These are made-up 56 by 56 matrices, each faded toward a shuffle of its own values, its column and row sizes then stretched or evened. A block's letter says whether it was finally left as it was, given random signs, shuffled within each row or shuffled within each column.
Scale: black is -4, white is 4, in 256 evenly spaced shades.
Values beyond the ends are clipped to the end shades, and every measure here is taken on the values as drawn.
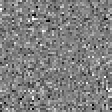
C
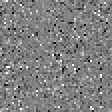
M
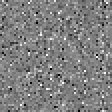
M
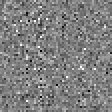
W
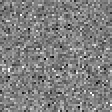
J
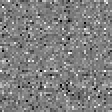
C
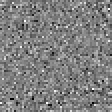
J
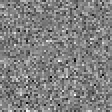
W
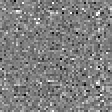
C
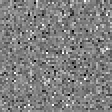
C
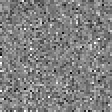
W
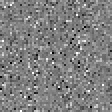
M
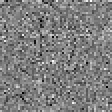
W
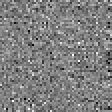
C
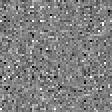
C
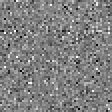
W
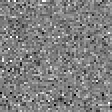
J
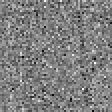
M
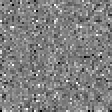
C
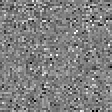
C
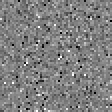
M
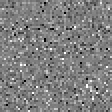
J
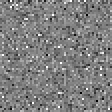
J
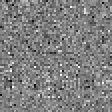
C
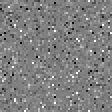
M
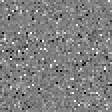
J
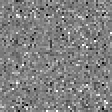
W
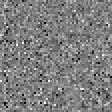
W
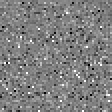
J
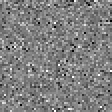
J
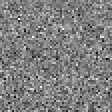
J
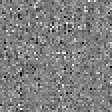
W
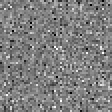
W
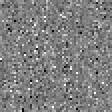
M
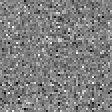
W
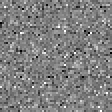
J
